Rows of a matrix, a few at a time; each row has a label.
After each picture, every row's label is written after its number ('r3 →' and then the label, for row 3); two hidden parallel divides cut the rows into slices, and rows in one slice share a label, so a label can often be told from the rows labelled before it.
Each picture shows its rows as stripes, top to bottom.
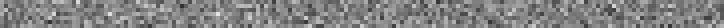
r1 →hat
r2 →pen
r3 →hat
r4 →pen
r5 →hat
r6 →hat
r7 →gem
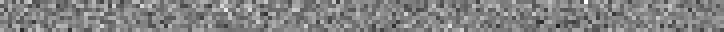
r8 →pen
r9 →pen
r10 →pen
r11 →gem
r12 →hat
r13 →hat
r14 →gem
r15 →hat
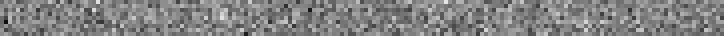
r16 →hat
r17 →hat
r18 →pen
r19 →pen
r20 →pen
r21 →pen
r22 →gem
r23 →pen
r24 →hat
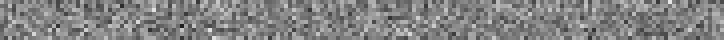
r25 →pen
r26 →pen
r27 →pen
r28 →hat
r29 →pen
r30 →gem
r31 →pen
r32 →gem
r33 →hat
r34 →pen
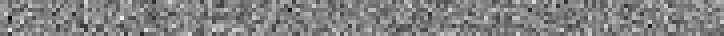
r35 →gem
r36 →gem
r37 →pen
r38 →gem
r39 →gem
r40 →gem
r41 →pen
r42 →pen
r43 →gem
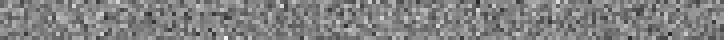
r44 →pen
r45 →hat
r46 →hat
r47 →gem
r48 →gem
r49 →gem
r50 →hat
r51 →hat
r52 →gem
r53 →pen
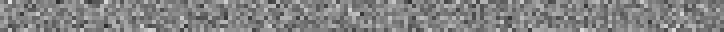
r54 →pen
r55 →gem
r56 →hat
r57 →hat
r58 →gem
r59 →hat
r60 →gem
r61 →pen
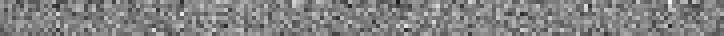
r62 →pen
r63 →pen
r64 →pen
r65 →gem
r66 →pen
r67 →hat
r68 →gem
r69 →pen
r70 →hat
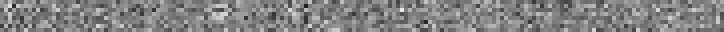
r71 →hat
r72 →pen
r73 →gem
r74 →pen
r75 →pen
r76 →pen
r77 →gem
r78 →pen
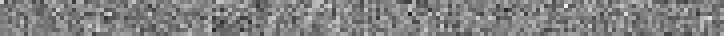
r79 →pen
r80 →hat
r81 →gem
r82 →pen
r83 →gem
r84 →gem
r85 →gem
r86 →gem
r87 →hat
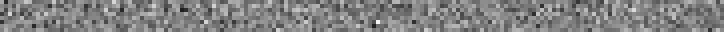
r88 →hat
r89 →pen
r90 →pen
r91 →pen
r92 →hat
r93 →gem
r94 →hat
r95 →hat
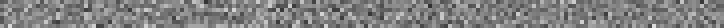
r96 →hat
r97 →gem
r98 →pen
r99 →gem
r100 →gem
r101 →hat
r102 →pen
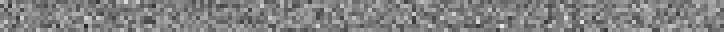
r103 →hat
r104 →gem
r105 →hat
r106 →hat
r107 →gem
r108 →gem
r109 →pen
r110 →hat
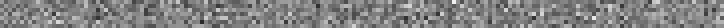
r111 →hat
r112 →gem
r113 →hat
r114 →gem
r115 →pen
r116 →gem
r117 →hat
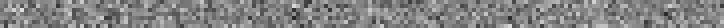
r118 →pen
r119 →pen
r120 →gem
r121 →hat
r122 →gem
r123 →hat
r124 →pen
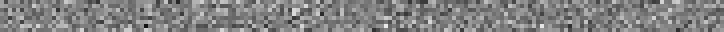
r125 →pen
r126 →hat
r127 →pen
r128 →pen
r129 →gem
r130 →pen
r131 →gem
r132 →pen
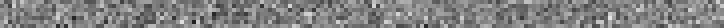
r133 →hat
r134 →gem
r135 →hat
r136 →gem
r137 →gem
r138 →gem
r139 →pen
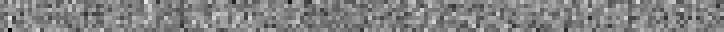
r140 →pen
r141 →pen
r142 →hat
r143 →pen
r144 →pen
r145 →pen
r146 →pen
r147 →gem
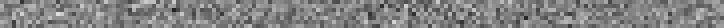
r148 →pen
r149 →hat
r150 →hat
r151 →gem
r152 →hat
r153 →hat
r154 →hat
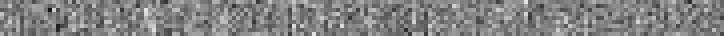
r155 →hat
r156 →hat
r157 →pen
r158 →pen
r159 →pen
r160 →pen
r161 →pen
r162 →pen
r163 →pen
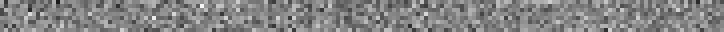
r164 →pen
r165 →pen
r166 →hat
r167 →hat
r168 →pen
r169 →hat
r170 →pen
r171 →gem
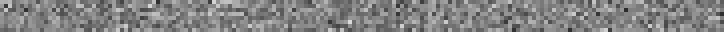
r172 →pen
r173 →pen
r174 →gem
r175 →pen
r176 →hat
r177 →hat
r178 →hat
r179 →pen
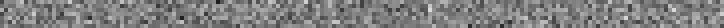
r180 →gem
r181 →pen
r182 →pen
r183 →hat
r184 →pen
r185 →gem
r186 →hat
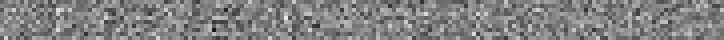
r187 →pen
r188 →hat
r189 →gem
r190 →gem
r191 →pen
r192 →gem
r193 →gem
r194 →gem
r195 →pen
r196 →gem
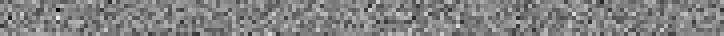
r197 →hat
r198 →hat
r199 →pen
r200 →gem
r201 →gem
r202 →pen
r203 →hat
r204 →hat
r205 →gem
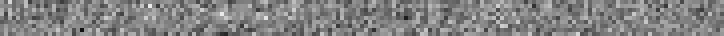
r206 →pen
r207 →pen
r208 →pen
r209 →pen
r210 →pen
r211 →hat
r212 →hat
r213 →gem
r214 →gem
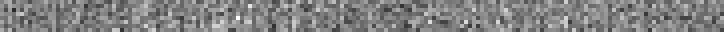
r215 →hat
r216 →pen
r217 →pen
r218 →hat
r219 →pen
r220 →pen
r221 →pen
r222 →pen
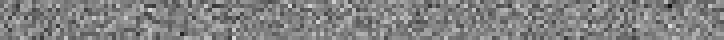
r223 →hat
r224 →gem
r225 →pen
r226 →hat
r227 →gem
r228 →hat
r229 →pen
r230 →hat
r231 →hat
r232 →hat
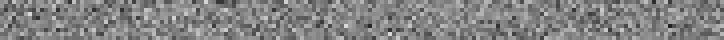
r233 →gem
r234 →hat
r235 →pen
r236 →hat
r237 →pen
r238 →hat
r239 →gem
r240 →pen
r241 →hat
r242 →hat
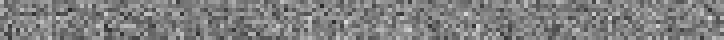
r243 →hat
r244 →hat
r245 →gem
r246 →pen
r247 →gem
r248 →hat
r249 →gem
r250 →gem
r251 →hat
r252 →gem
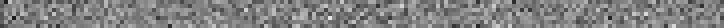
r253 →pen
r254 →hat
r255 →gem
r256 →hat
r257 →pen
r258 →hat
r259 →pen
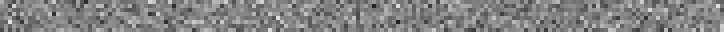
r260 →pen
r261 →gem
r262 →hat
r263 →gem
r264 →hat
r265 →pen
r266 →hat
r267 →gem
